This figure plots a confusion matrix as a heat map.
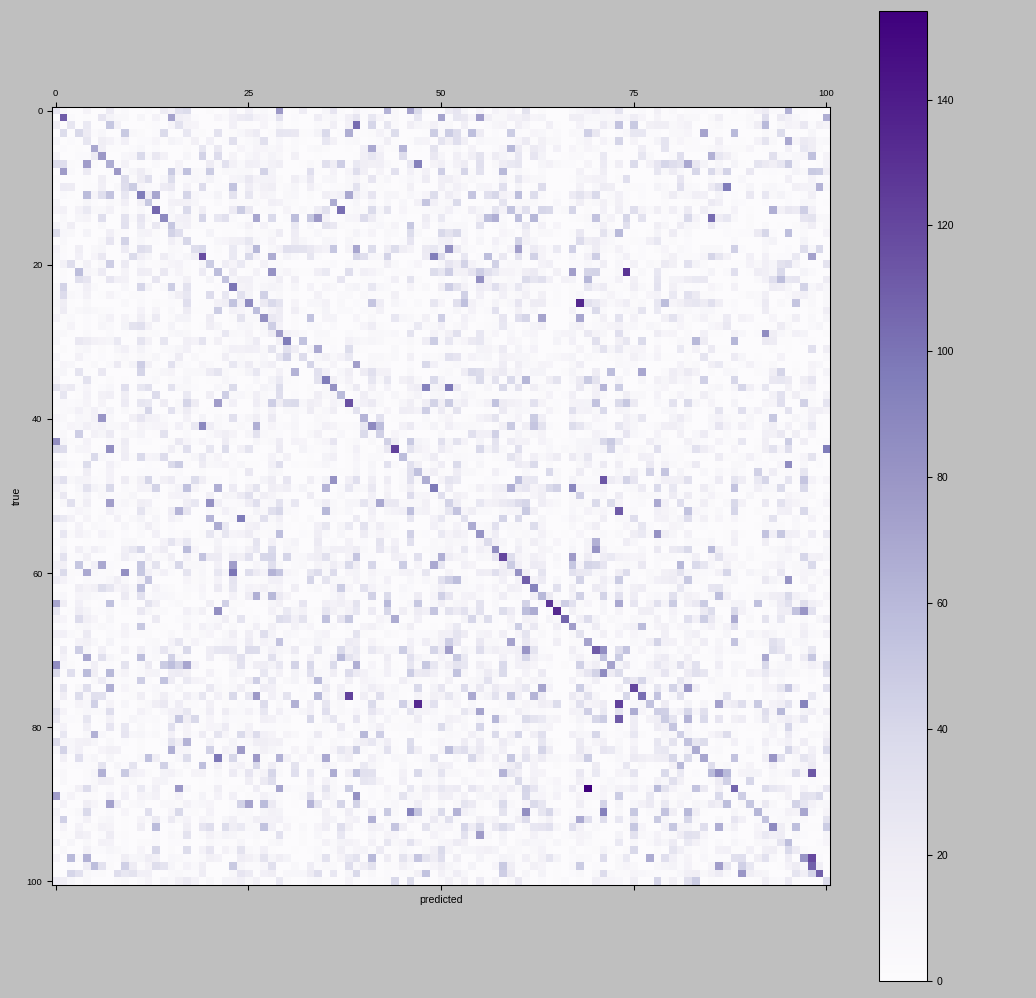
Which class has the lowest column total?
66
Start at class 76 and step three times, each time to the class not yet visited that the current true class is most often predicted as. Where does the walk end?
74
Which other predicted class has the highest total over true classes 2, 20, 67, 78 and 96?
75
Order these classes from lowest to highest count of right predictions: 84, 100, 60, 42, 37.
100, 42, 37, 84, 60
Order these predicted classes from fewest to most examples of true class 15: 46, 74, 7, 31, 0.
7, 0, 31, 74, 46
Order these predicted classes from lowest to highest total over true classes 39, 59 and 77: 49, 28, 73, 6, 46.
46, 28, 6, 49, 73
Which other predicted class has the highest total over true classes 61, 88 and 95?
69
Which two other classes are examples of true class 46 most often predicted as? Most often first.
95, 16
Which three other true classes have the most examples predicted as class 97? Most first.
77, 65, 91
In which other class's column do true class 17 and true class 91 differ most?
71
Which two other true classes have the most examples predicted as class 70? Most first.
57, 56
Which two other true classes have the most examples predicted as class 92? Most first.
29, 71
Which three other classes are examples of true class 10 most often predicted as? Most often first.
87, 99, 23
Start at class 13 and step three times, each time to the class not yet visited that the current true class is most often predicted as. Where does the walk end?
55
